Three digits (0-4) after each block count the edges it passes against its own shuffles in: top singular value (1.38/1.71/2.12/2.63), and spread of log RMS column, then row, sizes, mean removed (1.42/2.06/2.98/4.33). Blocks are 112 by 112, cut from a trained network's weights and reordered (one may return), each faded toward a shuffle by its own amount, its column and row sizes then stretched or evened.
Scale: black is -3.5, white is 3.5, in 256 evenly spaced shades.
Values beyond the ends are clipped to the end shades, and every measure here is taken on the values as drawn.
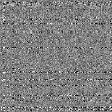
2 2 3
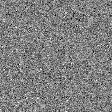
0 0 1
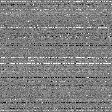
4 1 3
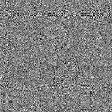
3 2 2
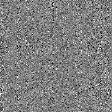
0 3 0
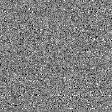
0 1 2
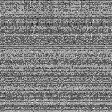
4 1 0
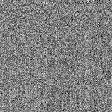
2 0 0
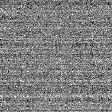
3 2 0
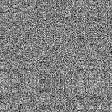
3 0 0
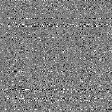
2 2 3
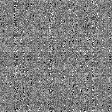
1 3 0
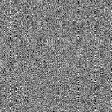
3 2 0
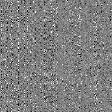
3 3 0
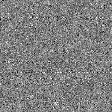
1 0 2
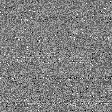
0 1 2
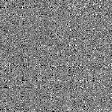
1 2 2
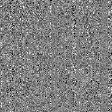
0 3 2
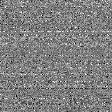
1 1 3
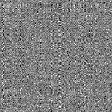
4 2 0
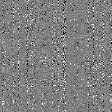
3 3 1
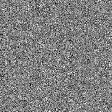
2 1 0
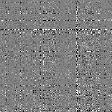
3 3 3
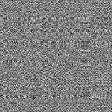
4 0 3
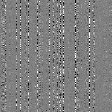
4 4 0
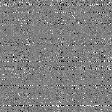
3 2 3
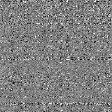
1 2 3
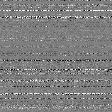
3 0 4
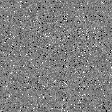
1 1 2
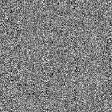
2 2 0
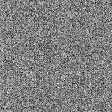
2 0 0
